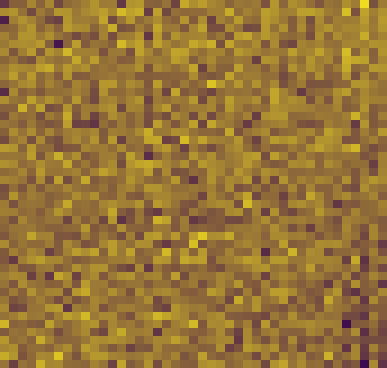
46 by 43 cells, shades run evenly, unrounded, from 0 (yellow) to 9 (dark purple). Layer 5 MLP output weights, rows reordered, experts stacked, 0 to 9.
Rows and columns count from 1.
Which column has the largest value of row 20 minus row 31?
17
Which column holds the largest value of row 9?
23
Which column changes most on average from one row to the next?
18
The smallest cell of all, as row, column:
1, 41
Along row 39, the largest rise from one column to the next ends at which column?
8
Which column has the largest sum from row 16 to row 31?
40
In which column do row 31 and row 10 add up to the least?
22
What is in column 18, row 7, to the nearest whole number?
5
